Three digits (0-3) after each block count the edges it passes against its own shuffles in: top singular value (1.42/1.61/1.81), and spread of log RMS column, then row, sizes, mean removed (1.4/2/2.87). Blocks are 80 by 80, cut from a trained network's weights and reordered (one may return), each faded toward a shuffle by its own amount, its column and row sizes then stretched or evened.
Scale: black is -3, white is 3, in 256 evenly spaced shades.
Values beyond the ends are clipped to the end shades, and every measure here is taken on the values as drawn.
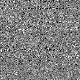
0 1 2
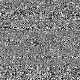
0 0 3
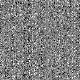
0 2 1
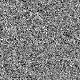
0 0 1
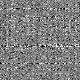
1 0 3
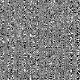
0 3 1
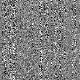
0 3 0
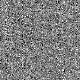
0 2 0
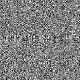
3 1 2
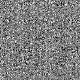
0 0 2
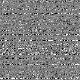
0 1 3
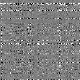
2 2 3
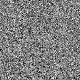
1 1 0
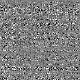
0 2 3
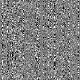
2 3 0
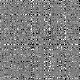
1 3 3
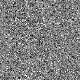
1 1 1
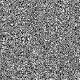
1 2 0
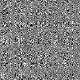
2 3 2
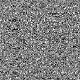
2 0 2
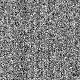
0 0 0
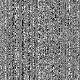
2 3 0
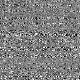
2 0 3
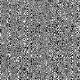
2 3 1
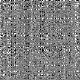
3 2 3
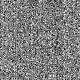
0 0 0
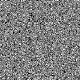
2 1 1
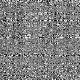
1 0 3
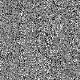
0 2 0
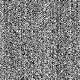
1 0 1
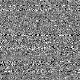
1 0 3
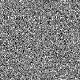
1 1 1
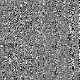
1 3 0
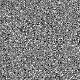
0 1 1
